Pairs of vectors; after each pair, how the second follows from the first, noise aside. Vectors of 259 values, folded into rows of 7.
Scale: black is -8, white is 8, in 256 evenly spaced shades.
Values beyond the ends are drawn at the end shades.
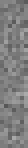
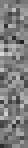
reversed, scaled up.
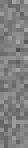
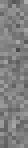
sign-scrambled.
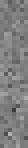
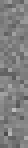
sign-scrambled.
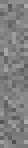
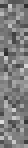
negated, scaled up.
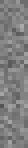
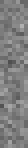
copied.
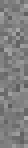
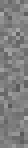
copied.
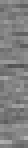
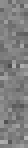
sign-scrambled.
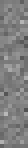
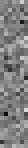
negated, scaled up.
